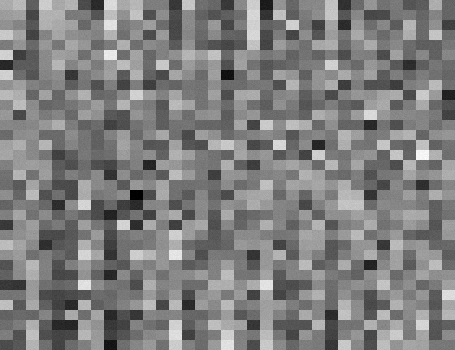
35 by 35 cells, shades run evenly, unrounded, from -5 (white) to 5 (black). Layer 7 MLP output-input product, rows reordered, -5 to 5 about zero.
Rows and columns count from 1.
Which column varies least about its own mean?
16
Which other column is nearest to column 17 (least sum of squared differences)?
19
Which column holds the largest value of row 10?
35
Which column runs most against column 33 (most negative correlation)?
26
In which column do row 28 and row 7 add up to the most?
1
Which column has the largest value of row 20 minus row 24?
11
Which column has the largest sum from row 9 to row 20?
9
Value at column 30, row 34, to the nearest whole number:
-2
